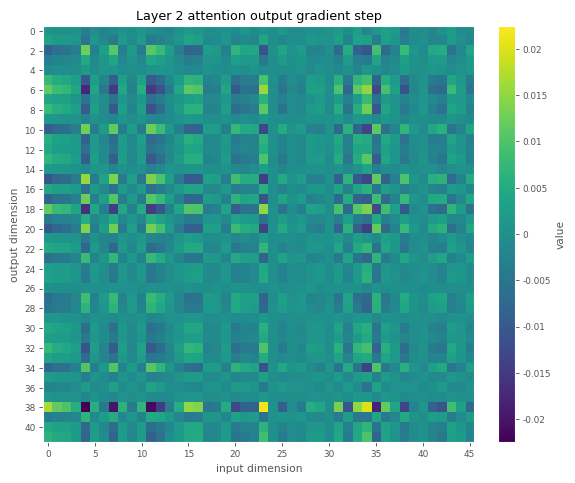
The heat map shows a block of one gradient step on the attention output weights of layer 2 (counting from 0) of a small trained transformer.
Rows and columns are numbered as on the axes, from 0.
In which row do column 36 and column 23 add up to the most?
38
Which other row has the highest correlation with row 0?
21
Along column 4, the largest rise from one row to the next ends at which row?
39
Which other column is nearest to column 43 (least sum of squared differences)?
2
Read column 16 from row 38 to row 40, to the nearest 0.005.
0.015 -0.005 0.005
